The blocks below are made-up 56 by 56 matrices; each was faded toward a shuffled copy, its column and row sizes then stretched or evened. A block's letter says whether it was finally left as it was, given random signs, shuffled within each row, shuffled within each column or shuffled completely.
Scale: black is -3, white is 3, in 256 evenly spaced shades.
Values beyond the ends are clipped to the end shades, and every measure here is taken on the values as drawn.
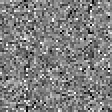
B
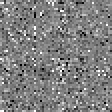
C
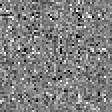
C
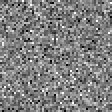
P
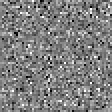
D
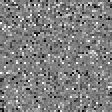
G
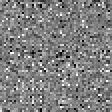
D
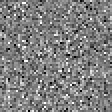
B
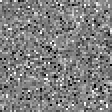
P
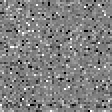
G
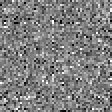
C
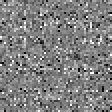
C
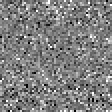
G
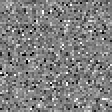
G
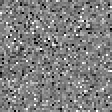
P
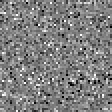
G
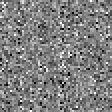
B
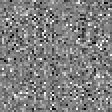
D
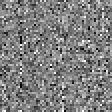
B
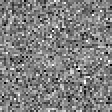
P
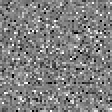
G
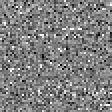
G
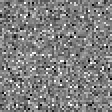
G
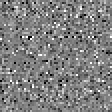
G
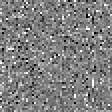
B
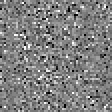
D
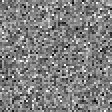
P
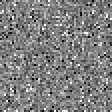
G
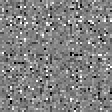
C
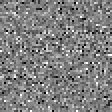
G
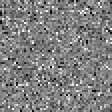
G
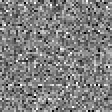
G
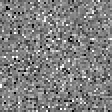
P
